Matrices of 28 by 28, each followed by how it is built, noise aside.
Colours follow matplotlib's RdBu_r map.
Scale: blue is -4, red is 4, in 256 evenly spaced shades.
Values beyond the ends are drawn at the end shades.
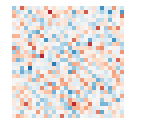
Toeplitz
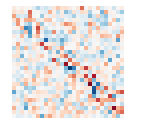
banded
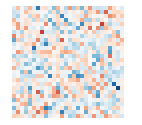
Toeplitz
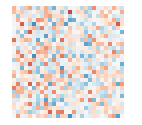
repeating rows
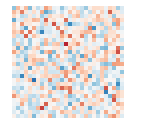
noise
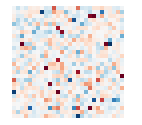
sparse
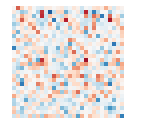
repeating columns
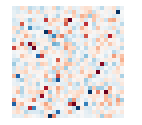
sparse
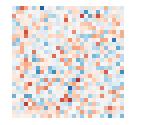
noise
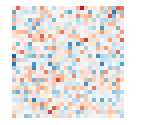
blocks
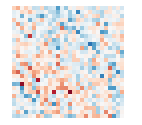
Toeplitz
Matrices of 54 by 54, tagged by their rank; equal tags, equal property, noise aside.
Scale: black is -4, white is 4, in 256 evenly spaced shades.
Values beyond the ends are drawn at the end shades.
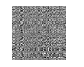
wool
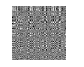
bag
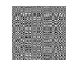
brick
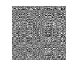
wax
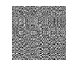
wax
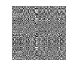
wool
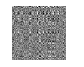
brick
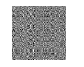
wax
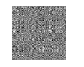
wax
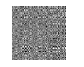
brick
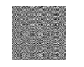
bag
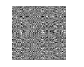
brick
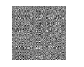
wax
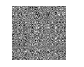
wax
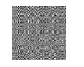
brick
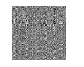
wool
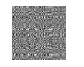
brick
